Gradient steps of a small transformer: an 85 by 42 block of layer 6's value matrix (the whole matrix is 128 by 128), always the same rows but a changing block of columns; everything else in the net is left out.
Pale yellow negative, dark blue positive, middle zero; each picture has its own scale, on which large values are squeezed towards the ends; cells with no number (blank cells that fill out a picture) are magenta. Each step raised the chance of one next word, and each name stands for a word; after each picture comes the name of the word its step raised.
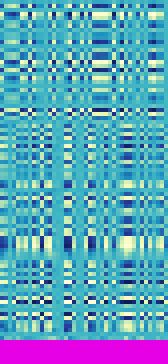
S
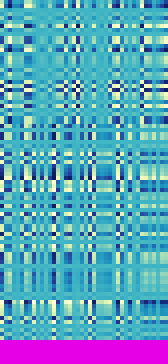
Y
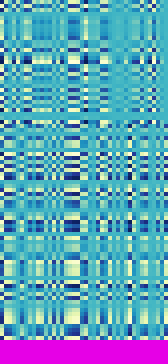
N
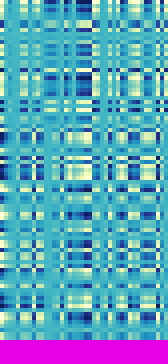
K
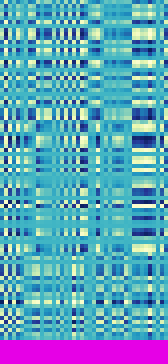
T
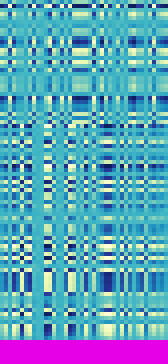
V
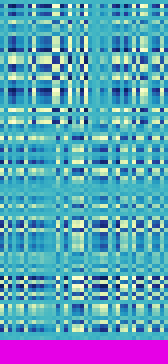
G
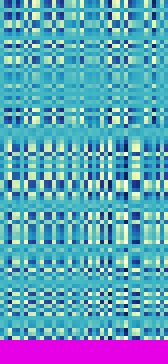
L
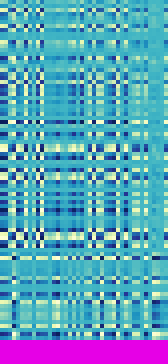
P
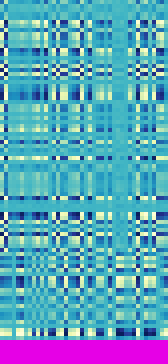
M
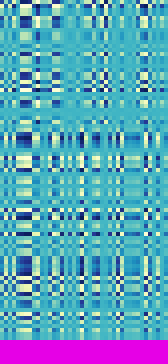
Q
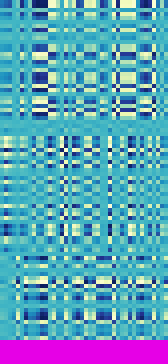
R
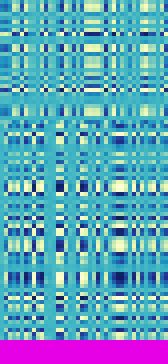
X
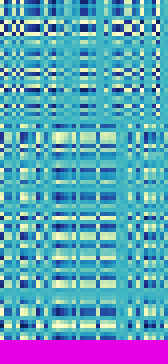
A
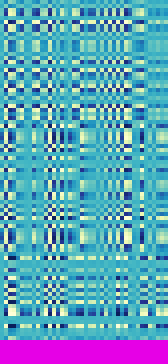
A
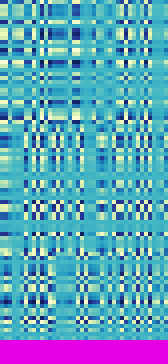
T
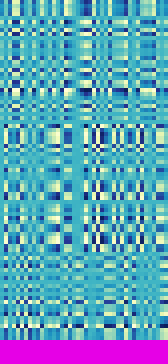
A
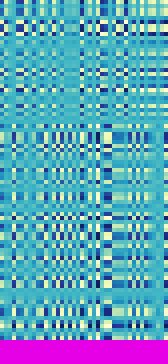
A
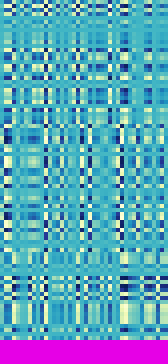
G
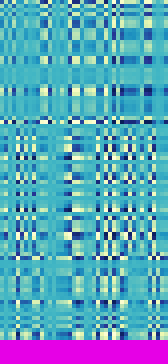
P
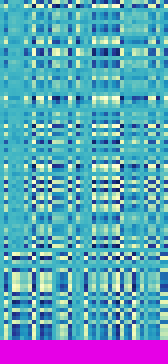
V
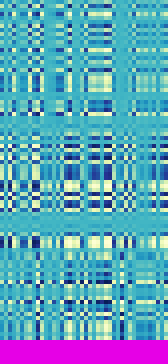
S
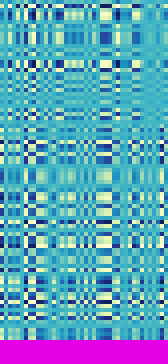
S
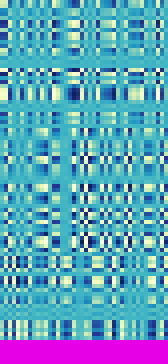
M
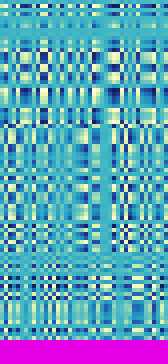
G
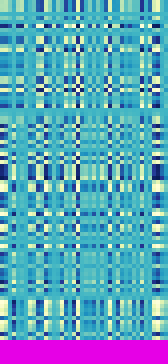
Y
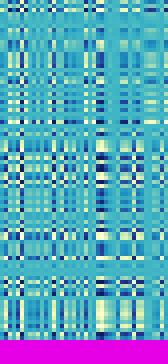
P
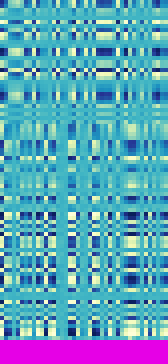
M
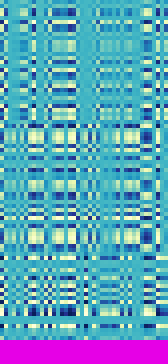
A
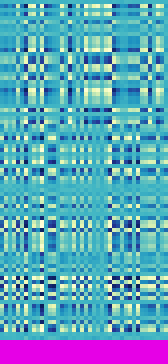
G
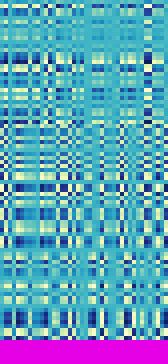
N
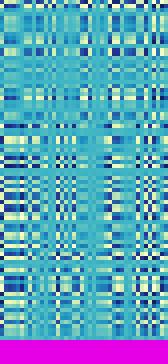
V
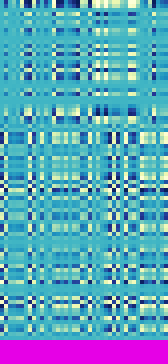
K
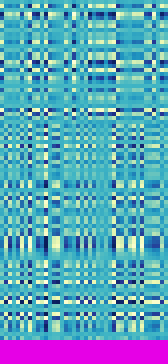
S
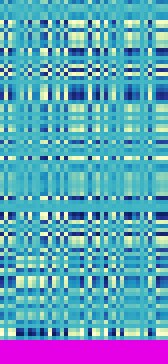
M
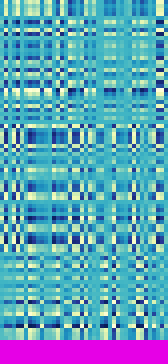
A
